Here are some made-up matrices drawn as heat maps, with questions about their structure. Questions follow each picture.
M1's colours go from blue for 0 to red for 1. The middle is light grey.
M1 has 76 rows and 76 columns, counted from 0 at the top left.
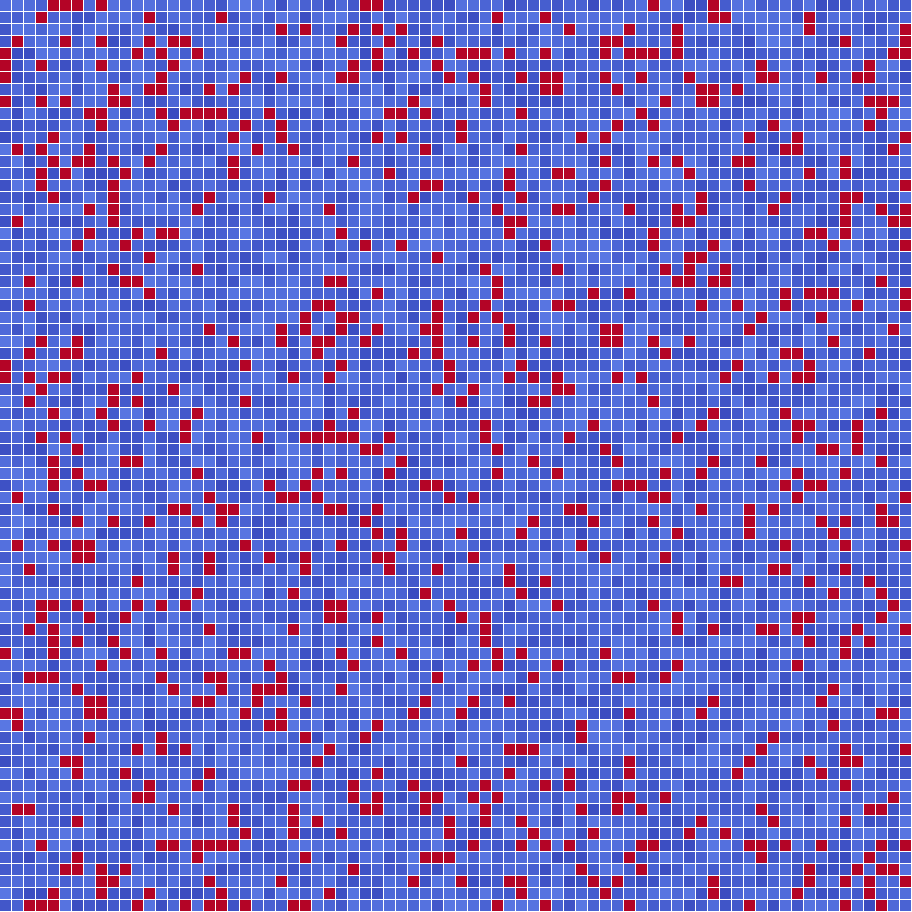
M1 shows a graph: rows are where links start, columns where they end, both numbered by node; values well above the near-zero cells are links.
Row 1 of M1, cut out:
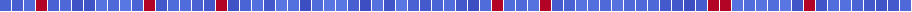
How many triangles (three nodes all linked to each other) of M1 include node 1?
1
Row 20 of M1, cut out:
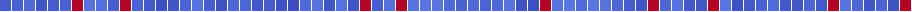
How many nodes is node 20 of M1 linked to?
9
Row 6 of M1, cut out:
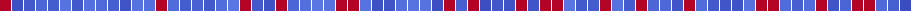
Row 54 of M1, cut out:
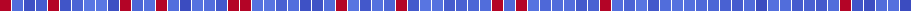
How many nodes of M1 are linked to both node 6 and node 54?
6
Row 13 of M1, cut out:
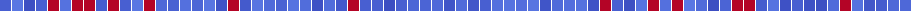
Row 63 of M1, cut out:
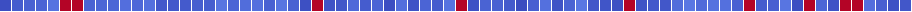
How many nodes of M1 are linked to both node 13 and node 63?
3
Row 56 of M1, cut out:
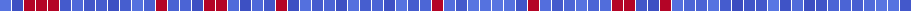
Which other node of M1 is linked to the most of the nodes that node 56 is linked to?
node 75
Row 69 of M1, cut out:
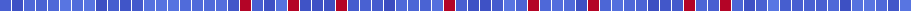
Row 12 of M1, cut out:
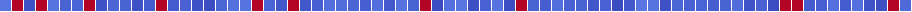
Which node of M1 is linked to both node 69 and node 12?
node 24
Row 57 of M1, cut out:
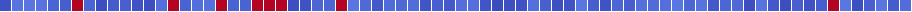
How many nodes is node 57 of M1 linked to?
8
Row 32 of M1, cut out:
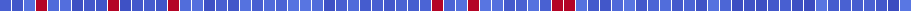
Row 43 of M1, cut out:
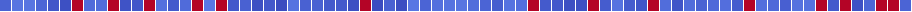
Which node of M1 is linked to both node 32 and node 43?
node 9
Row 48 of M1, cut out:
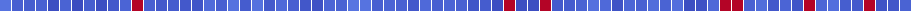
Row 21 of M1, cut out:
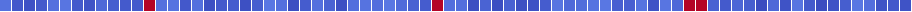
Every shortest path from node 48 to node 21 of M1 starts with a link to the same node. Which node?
node 42
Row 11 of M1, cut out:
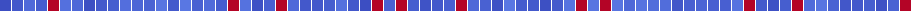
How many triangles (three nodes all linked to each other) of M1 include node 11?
7
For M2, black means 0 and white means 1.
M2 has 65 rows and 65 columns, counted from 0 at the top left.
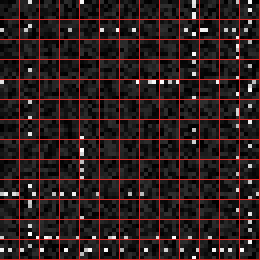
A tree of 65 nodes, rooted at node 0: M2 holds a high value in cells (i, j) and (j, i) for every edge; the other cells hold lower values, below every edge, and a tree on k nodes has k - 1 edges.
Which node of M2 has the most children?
62
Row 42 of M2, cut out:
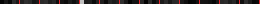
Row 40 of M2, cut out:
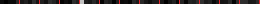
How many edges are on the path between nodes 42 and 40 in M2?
2
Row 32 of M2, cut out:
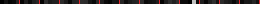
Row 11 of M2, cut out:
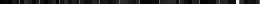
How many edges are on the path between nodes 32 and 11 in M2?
4
